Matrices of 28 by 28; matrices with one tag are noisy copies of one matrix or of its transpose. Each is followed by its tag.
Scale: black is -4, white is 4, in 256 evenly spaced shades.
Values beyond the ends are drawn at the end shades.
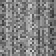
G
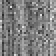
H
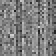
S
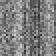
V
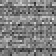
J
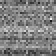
G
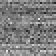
H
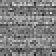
J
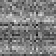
V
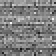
J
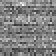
J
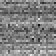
H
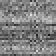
V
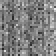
H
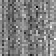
H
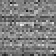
S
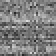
V
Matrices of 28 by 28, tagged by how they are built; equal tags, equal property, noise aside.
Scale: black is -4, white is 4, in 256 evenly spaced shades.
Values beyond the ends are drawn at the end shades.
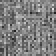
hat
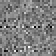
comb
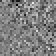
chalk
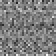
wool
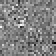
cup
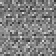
wool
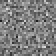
wool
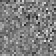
chalk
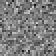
wool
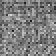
hat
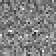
wool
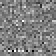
comb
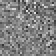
chalk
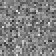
wool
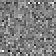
comb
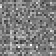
hat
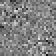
cup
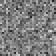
wool
